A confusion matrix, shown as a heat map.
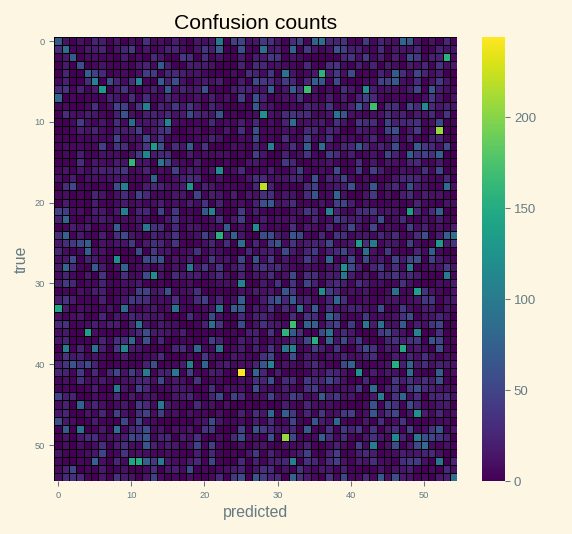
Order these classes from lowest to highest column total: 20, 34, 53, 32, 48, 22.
20, 53, 22, 34, 48, 32
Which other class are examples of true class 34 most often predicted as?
37
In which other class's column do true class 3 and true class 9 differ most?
28
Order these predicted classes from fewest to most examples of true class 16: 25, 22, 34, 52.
34, 25, 52, 22
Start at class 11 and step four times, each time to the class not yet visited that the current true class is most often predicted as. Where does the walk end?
14
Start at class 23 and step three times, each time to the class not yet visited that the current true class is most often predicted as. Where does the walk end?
43
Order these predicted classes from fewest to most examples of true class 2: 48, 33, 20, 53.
33, 20, 48, 53
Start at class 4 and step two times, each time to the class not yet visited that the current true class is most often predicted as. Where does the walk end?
31
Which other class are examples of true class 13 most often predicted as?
29
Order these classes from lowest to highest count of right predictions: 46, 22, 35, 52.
22, 46, 35, 52
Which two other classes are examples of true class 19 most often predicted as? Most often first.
38, 35
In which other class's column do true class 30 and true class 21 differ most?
48
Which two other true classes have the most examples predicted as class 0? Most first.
33, 7
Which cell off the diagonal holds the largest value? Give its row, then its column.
41, 25
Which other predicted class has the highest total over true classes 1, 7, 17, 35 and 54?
32
